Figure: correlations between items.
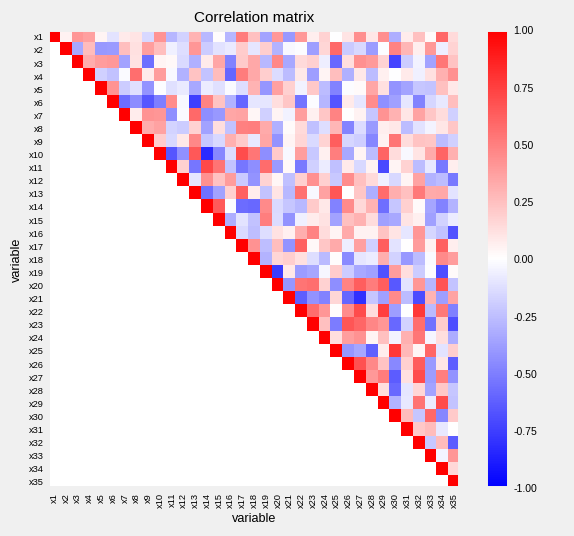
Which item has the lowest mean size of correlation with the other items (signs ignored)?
x31
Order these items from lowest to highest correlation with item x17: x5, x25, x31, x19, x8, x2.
x19, x5, x31, x2, x25, x8
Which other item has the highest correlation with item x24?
x32
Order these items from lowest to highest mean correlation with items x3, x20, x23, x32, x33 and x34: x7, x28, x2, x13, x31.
x2, x31, x7, x13, x28
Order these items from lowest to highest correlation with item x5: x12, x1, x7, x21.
x7, x12, x1, x21
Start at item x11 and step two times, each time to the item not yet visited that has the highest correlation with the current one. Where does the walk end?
x15
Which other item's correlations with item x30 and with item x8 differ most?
x3
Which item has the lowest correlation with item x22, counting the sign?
x21
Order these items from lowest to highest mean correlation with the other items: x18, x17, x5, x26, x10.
x5, x18, x26, x10, x17
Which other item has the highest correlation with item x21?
x30
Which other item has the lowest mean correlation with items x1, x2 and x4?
x16
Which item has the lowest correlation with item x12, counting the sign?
x35
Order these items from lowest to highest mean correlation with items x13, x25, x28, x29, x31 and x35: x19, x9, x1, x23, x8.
x19, x23, x8, x9, x1
